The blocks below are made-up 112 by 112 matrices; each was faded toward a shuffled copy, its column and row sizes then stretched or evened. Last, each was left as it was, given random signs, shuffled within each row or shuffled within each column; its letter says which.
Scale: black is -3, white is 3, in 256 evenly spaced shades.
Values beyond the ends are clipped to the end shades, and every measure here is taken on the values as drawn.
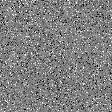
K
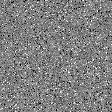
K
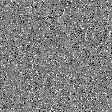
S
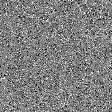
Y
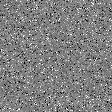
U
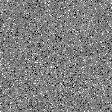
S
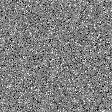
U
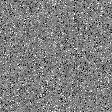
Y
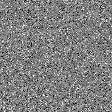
K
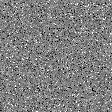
U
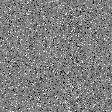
Y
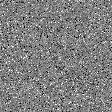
U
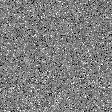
U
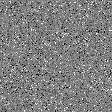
U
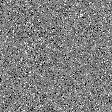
U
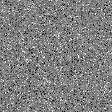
K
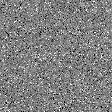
K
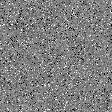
K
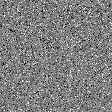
U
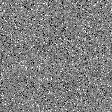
Y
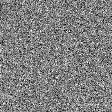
K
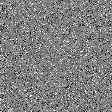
K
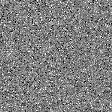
Y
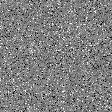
U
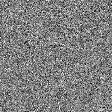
S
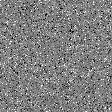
Y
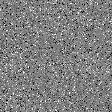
K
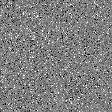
S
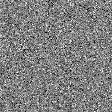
S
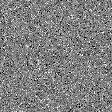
K
